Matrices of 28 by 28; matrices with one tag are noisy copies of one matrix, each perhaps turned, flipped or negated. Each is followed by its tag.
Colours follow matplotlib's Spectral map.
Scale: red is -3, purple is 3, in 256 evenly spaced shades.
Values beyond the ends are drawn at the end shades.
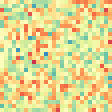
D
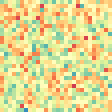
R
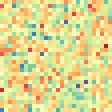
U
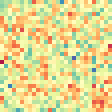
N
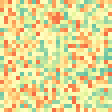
R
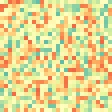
N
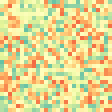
U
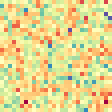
N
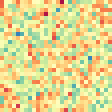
N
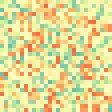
N
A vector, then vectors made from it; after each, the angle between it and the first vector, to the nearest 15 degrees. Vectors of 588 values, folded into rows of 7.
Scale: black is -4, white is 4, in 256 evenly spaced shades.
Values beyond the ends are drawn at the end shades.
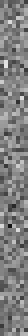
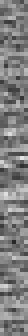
120 degrees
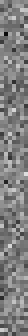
90 degrees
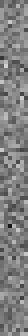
30 degrees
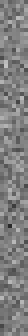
30 degrees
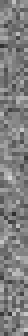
105 degrees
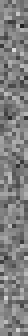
120 degrees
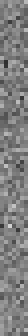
165 degrees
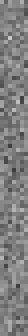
120 degrees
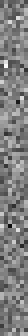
15 degrees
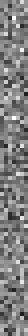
90 degrees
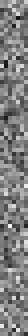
135 degrees
